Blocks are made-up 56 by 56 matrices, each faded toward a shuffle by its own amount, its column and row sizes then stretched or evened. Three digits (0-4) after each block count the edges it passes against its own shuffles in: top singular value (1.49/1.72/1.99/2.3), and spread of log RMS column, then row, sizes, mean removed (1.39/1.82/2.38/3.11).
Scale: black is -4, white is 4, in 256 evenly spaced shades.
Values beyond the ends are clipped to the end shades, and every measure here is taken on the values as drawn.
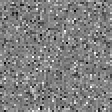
0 1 0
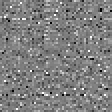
3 0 1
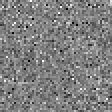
1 0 1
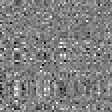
4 2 2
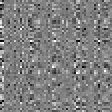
4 4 2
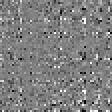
3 3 3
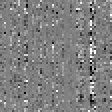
3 4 0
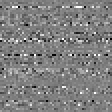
2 0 4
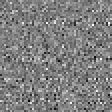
2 1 2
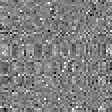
4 0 1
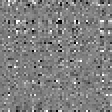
3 2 3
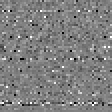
2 0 3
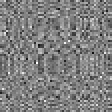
4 1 1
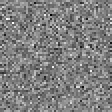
0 0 1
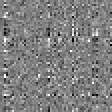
4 3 2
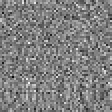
2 0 0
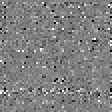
2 1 3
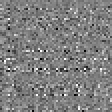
3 1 3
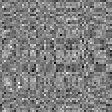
4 1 0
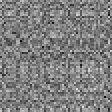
4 1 1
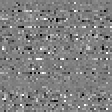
1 0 4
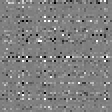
3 2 4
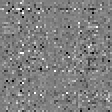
0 2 2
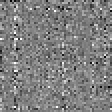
0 3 2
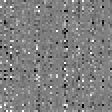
0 4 2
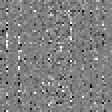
1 3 1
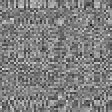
4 0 2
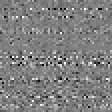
2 0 4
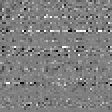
3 0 4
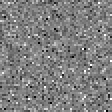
0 0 1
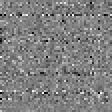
1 1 3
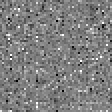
0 2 0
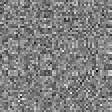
3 0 0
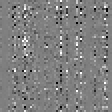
2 4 1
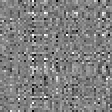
4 3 2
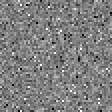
0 0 0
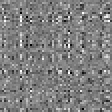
4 3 3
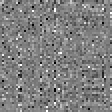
3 3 0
